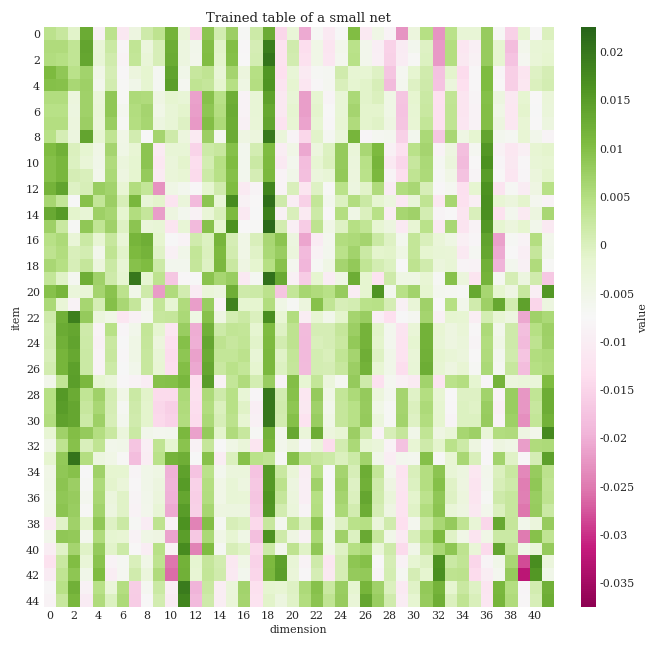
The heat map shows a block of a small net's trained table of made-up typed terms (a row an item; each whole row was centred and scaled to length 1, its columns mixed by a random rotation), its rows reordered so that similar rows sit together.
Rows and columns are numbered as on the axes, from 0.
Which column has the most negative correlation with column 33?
1
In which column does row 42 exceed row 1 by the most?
32
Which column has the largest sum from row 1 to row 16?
18
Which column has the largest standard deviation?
10
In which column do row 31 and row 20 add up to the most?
41
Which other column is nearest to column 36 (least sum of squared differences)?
0
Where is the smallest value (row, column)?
42, 39
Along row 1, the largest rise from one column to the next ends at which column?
33
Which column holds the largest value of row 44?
11
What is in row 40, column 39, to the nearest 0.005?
-0.005
